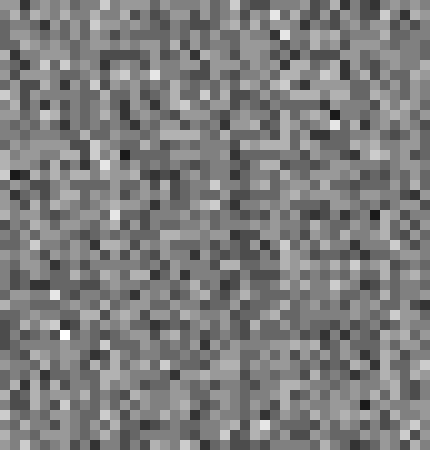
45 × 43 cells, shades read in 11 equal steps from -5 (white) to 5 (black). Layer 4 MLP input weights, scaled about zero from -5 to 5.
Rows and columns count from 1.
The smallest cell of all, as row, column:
34, 7
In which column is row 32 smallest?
40
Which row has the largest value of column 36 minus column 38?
16
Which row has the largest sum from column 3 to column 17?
29
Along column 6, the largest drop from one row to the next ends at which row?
30
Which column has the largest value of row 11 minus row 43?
27
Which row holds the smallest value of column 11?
17
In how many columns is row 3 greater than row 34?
14
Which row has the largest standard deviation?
18
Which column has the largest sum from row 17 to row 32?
24
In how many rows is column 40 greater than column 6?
16
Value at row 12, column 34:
4
